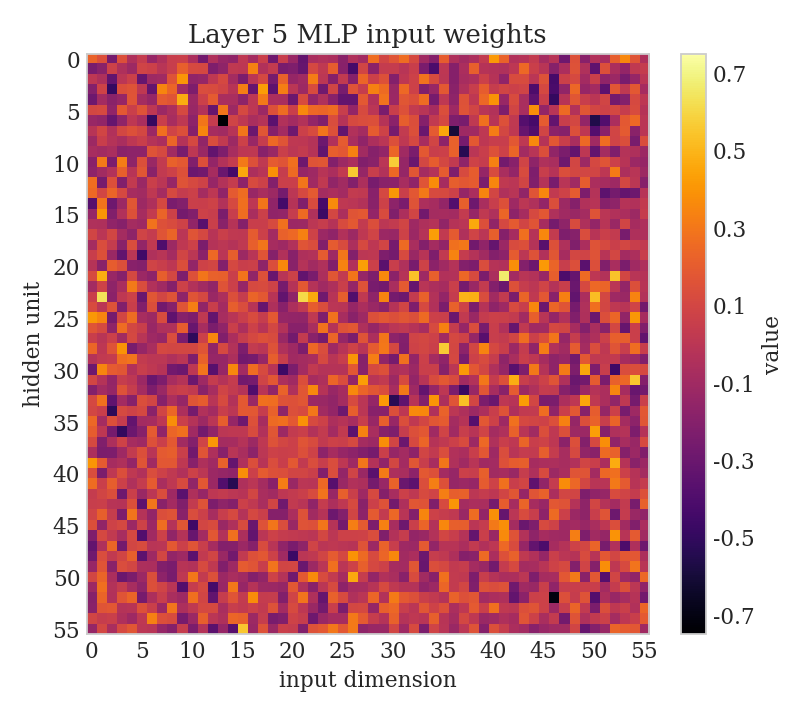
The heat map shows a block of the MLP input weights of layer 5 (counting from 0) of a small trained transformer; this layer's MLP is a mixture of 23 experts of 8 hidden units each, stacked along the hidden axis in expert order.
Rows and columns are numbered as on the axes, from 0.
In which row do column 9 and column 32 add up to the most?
4
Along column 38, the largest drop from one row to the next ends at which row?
24
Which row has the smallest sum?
6
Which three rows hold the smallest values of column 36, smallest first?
7, 14, 25
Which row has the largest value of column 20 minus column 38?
35
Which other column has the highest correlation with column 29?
17
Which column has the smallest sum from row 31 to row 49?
10
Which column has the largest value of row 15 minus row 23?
26
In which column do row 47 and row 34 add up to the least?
53
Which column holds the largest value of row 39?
52
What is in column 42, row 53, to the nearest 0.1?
0
